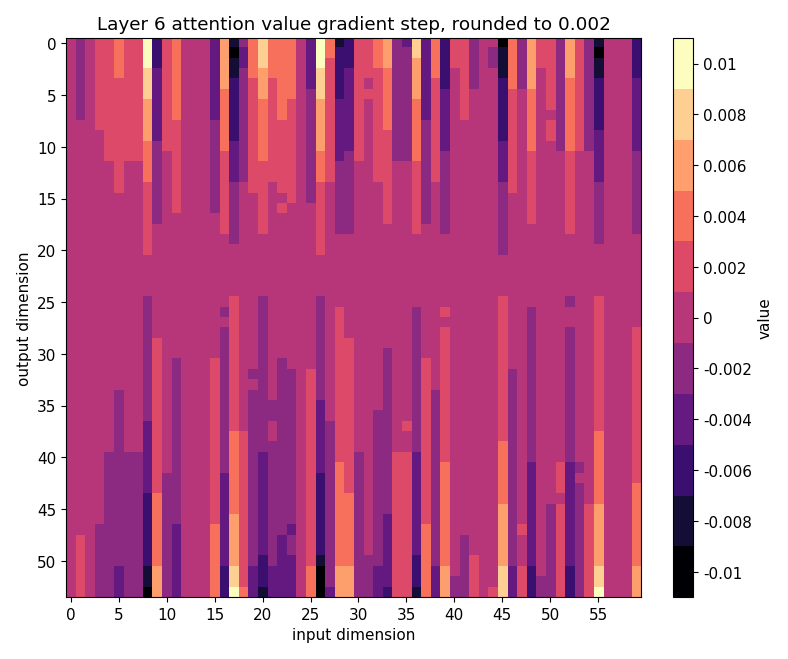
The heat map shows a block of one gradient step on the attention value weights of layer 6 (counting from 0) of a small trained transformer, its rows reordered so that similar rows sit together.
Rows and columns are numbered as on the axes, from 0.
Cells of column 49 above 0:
3
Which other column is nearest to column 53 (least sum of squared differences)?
10
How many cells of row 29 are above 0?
8
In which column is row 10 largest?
26
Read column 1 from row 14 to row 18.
0 0 0 0 0
